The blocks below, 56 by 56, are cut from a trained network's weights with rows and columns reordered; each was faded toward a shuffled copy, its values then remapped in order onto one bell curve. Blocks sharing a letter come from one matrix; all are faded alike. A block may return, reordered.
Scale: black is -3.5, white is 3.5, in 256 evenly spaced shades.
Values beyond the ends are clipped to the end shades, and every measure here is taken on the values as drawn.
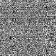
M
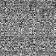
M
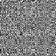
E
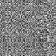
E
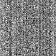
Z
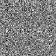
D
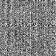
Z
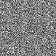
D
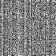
Z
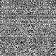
M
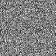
D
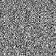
D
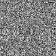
D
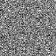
D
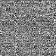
M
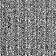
Z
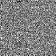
D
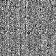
Z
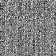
Z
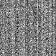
Z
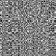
E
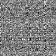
M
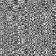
E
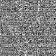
M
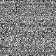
M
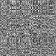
E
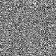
D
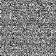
M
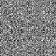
E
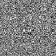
D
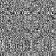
E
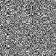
D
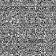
M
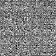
M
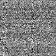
M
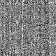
Z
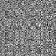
E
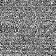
M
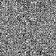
D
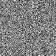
D
